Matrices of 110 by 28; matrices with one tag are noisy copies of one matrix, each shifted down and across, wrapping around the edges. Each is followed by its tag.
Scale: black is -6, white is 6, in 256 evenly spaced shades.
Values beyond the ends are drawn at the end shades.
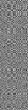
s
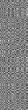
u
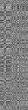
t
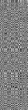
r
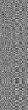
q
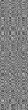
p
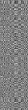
q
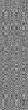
p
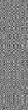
u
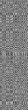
r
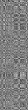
t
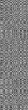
u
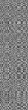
s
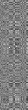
t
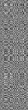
s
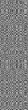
u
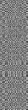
q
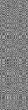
r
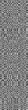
s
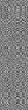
s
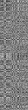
t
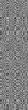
p
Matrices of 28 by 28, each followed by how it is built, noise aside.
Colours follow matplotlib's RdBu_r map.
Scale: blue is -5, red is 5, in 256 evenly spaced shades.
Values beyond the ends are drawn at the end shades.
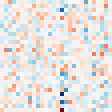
uneven columns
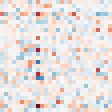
low rank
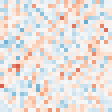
Hankel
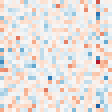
uneven columns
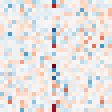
uneven columns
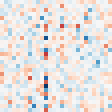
uneven columns
